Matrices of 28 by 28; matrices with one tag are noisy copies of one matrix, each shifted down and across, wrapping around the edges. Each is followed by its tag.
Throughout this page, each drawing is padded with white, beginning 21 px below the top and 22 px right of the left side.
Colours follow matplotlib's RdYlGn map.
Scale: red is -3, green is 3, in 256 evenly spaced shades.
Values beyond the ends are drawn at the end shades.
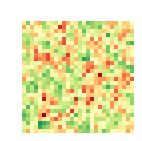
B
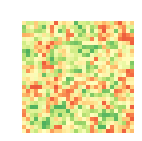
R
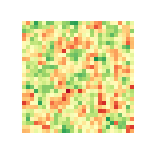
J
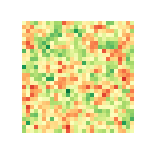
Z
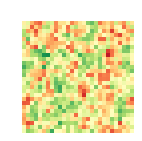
R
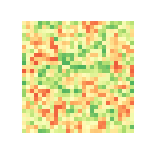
Z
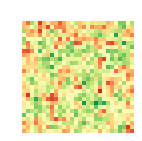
R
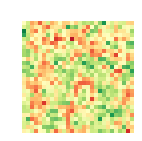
R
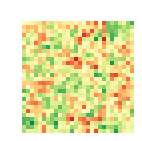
B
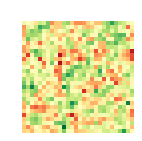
J
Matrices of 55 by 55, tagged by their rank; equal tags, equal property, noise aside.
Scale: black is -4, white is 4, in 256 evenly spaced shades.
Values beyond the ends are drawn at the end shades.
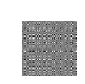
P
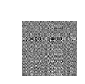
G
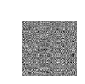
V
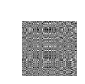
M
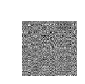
V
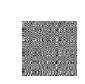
M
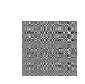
P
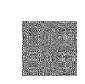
G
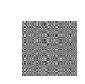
P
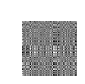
P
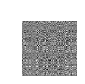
G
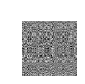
G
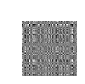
P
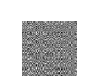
G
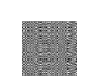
P
